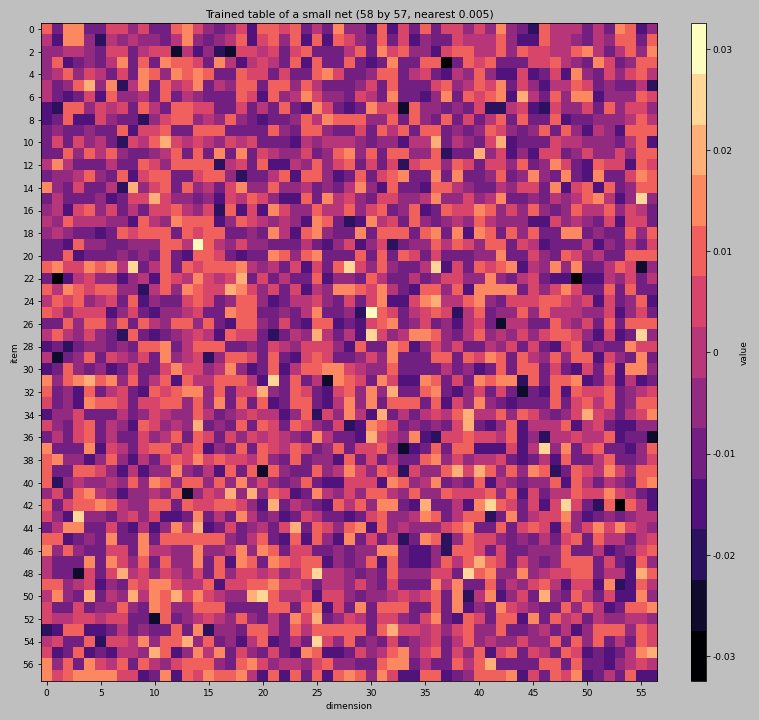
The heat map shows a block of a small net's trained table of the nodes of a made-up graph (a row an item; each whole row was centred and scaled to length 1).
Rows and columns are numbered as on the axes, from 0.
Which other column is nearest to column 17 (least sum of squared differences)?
52
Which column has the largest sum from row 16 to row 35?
14
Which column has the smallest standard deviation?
22
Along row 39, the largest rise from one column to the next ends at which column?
21
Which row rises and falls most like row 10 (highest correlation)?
15
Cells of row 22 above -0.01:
35
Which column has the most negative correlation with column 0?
26
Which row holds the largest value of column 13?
54
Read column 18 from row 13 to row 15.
-0.02 0.015 0
